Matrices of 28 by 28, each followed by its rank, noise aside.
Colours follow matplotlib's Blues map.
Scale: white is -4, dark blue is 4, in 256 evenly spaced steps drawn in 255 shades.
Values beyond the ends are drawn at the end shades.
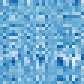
three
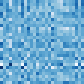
three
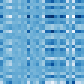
one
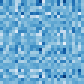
three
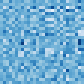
three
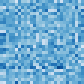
four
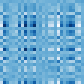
one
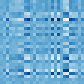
one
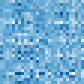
four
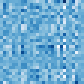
three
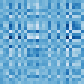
one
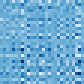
two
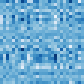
three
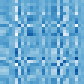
two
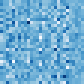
four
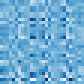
two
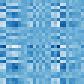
one
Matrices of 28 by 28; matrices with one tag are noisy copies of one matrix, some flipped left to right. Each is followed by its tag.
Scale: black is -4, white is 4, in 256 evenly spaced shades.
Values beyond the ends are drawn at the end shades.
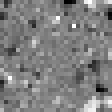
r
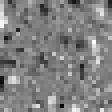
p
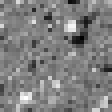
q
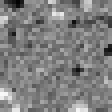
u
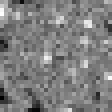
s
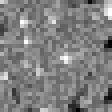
s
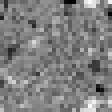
r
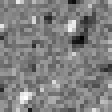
q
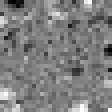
u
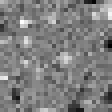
s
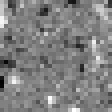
p
